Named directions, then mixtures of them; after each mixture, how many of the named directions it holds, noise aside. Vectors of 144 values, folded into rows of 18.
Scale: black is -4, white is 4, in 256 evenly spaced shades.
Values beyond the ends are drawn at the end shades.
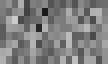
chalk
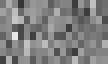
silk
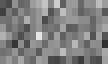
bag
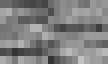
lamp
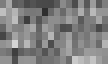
four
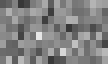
three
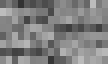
two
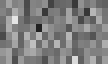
two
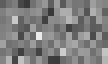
four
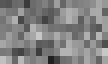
three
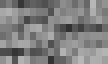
two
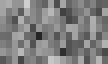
three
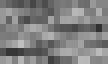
one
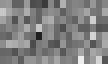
three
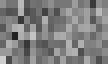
two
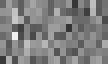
one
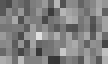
three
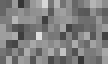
two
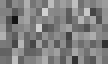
two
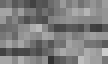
one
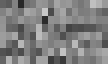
four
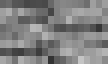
one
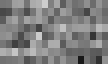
three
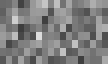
two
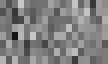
one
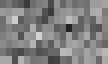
four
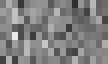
one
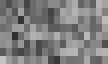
four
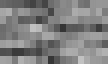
one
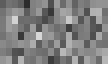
four
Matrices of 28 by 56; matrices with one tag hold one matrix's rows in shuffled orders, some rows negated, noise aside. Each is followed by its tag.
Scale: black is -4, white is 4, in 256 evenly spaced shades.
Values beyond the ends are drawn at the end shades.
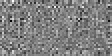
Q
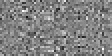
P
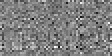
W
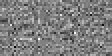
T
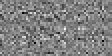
P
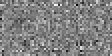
W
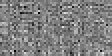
T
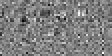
P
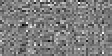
P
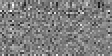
Q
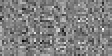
P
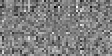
W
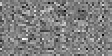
P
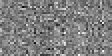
P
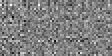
Q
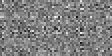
W
